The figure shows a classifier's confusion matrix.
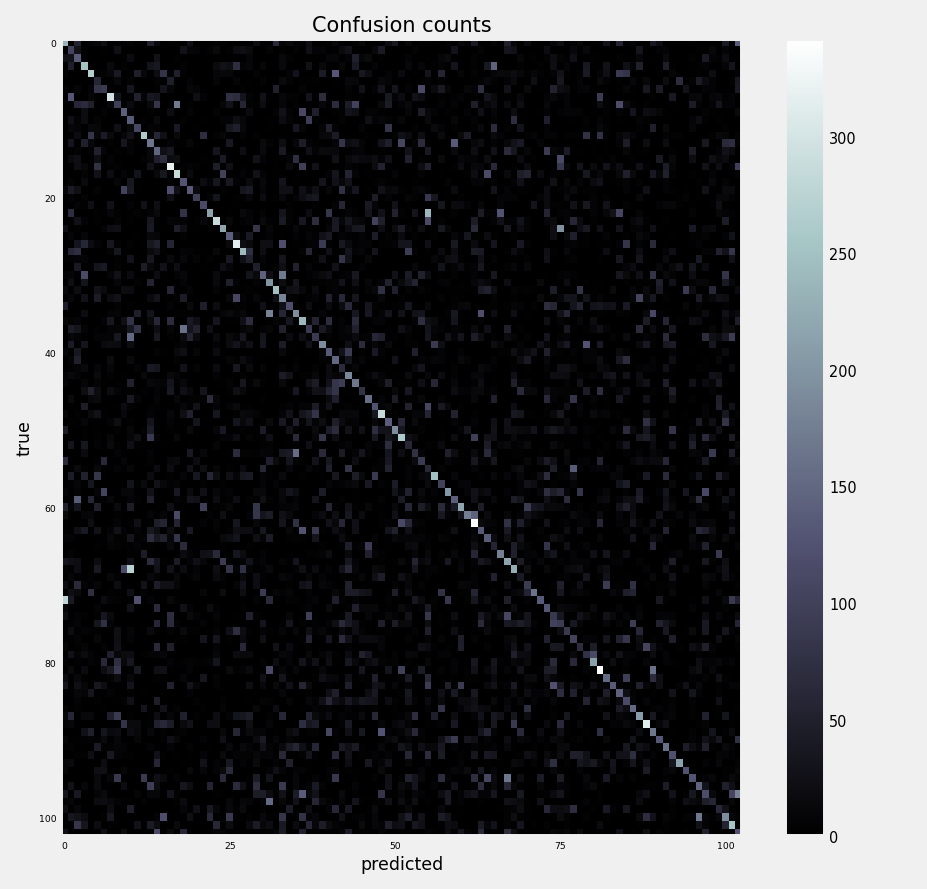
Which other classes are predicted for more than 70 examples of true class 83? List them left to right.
55, 60, 74
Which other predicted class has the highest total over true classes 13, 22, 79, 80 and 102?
55
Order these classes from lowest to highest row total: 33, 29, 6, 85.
29, 85, 6, 33
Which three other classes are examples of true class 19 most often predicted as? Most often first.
16, 9, 42
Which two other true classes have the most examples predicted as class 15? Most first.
100, 4
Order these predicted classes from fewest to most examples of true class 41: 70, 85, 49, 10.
49, 10, 70, 85
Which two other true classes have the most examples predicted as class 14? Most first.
102, 8
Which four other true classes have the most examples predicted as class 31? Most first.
35, 98, 81, 72
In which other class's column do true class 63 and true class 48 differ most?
36
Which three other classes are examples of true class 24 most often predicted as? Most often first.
75, 29, 62
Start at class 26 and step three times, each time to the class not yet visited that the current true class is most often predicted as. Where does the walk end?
8
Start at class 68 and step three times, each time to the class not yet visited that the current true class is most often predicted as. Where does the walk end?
18
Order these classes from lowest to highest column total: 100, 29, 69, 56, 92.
56, 29, 92, 69, 100
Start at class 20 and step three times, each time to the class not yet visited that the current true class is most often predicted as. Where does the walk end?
85
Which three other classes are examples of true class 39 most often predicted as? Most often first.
79, 56, 45
